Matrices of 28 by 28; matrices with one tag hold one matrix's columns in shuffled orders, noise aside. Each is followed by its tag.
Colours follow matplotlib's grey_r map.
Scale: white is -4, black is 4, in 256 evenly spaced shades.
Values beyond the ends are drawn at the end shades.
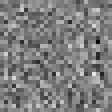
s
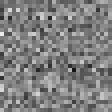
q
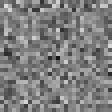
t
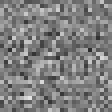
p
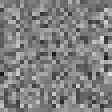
s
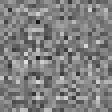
p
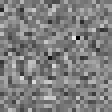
p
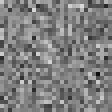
t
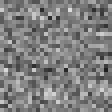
q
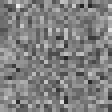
t
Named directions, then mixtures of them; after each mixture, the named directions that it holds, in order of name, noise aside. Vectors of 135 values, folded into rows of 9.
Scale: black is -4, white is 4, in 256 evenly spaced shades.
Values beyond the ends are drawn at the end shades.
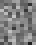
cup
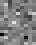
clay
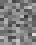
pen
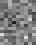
clay, cup, pen.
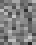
cup.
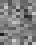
clay, cup, pen.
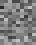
pen.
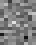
clay, pen.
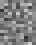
clay, cup, pen.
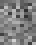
clay, cup, pen.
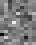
clay.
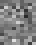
clay, cup, pen.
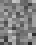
cup, pen.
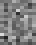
clay, cup, pen.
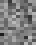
clay, cup.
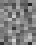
cup.
